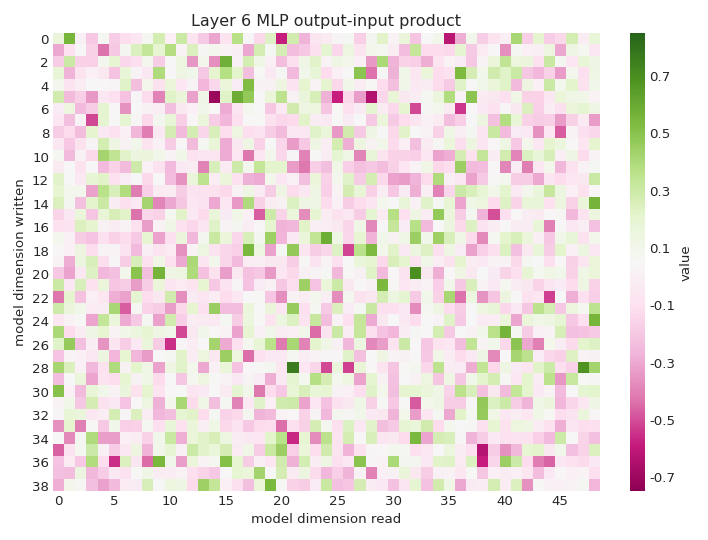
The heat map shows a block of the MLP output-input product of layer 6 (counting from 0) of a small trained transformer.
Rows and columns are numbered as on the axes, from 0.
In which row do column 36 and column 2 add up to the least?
6
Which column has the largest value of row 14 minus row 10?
17
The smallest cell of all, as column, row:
14, 5
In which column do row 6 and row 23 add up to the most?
21
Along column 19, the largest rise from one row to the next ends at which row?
38
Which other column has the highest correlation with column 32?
24
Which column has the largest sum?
48
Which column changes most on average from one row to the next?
28
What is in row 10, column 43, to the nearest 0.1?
0.2
